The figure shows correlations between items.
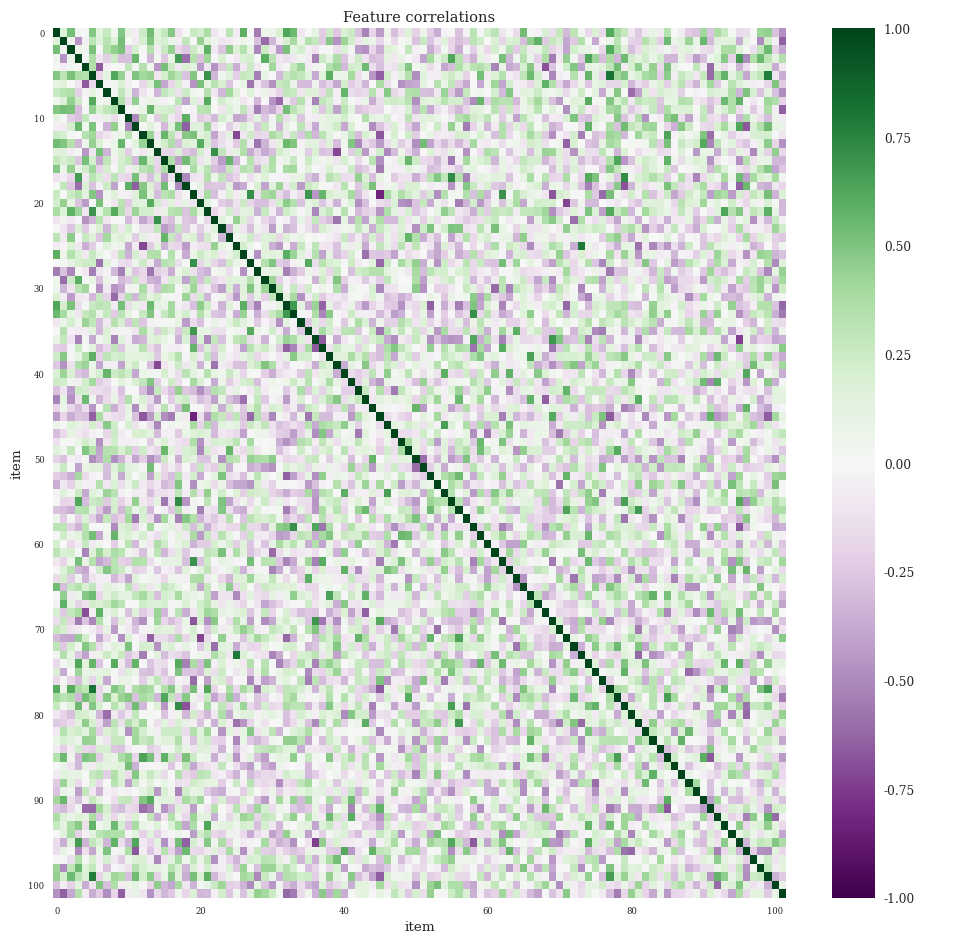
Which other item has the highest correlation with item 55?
17
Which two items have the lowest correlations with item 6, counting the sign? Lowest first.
4, 27
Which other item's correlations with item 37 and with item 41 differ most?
58
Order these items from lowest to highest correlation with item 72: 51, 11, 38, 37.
11, 37, 38, 51
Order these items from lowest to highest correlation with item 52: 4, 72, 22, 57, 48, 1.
1, 4, 72, 57, 22, 48
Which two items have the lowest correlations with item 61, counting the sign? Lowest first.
30, 4
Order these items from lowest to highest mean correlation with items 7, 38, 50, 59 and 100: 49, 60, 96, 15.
60, 15, 96, 49
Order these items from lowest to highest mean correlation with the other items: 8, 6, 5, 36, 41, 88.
36, 6, 88, 41, 8, 5
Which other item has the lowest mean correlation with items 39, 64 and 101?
9
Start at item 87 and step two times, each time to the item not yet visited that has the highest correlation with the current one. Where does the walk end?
66
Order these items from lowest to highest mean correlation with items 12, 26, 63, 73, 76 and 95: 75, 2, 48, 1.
75, 48, 1, 2
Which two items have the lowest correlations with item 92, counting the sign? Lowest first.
100, 96
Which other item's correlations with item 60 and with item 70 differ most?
64
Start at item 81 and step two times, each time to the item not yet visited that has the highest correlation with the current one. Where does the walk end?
71
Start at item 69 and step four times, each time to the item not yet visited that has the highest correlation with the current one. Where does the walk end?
32
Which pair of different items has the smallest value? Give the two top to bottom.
19, 45
